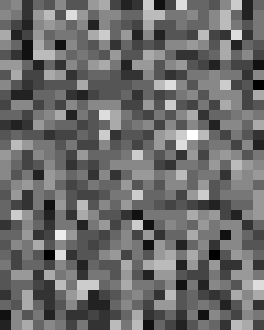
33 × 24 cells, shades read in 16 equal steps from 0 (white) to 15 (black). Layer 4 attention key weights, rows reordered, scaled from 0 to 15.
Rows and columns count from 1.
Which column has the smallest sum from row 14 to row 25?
18
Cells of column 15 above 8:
20
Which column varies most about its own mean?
17
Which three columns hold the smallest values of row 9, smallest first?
16, 21, 15
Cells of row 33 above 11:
6
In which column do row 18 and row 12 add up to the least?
10
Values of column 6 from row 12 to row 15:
5 9 11 10
